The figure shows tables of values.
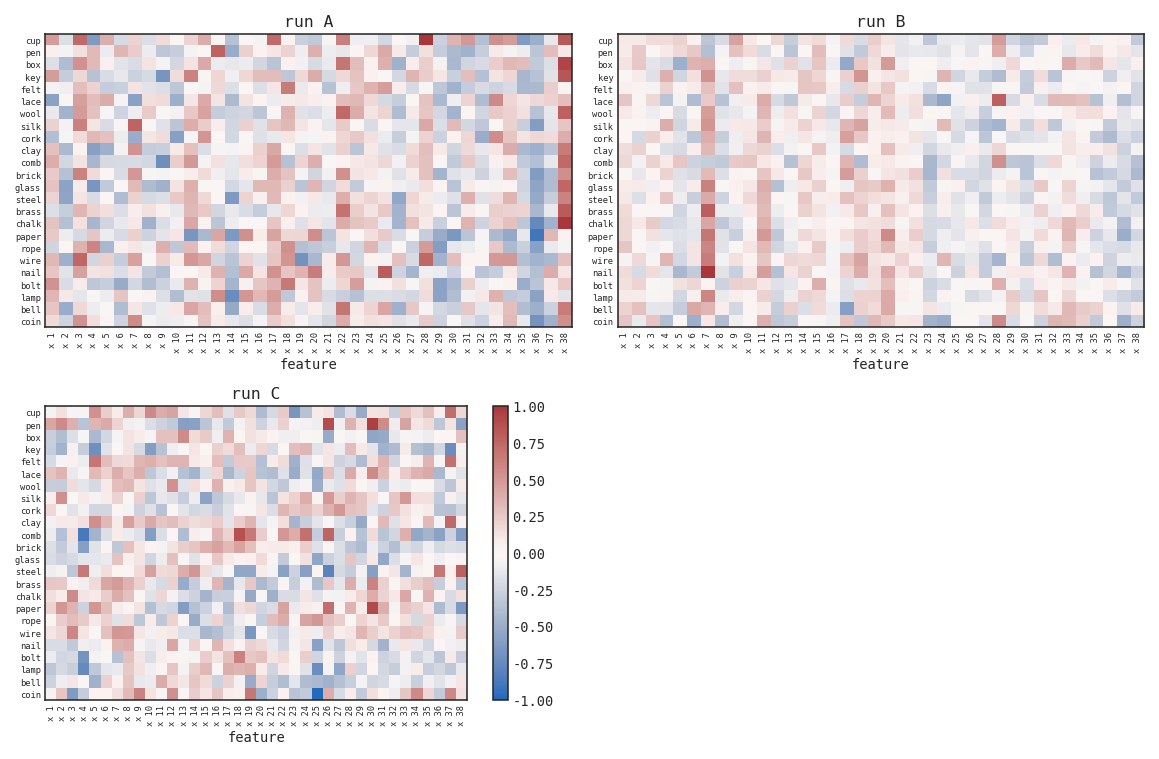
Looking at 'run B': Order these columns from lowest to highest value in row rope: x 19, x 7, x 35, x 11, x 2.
x 35, x 2, x 19, x 11, x 7
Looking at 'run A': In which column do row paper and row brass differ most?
x 11
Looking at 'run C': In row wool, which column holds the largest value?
x 12
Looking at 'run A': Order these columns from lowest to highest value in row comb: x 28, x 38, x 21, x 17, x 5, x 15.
x 5, x 21, x 15, x 28, x 17, x 38
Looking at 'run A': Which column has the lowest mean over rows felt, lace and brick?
x 29
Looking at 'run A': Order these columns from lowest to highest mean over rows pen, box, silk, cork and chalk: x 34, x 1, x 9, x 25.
x 9, x 1, x 25, x 34
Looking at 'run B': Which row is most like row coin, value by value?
lace
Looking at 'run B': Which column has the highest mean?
x 7
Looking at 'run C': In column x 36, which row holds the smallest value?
comb
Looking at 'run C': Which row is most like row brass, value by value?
lace
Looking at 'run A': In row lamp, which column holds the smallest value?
x 14
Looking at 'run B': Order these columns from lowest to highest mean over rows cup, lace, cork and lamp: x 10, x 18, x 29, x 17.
x 29, x 18, x 10, x 17
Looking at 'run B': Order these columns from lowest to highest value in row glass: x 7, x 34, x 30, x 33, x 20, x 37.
x 37, x 30, x 34, x 33, x 20, x 7
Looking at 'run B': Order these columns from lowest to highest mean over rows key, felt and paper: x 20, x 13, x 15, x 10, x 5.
x 5, x 13, x 10, x 15, x 20
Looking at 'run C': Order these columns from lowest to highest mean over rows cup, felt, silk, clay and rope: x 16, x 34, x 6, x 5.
x 34, x 16, x 6, x 5
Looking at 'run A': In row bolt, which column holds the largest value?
x 18
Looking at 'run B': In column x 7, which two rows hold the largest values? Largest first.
nail, brass
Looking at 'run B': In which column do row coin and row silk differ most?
x 28
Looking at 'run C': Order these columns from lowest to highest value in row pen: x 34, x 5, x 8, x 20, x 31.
x 20, x 8, x 34, x 5, x 31
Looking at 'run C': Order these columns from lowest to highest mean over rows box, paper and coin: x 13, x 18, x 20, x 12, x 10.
x 20, x 10, x 13, x 18, x 12
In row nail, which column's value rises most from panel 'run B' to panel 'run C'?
x 12
